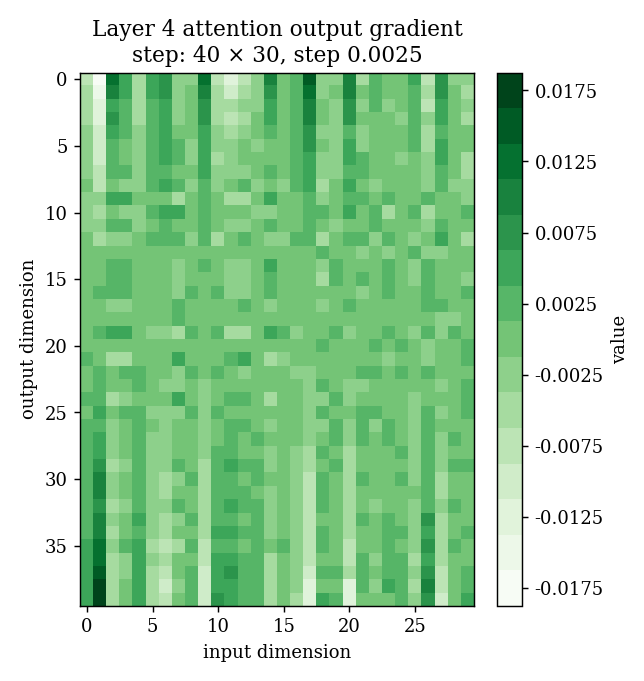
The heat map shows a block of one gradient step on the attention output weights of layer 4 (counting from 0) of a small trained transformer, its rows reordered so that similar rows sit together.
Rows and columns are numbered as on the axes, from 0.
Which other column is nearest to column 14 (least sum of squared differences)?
2
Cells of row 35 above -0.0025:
20
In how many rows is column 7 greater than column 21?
12
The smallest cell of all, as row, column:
0, 1
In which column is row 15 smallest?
18
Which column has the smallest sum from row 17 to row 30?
17
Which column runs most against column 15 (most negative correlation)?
7
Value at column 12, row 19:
-0.005
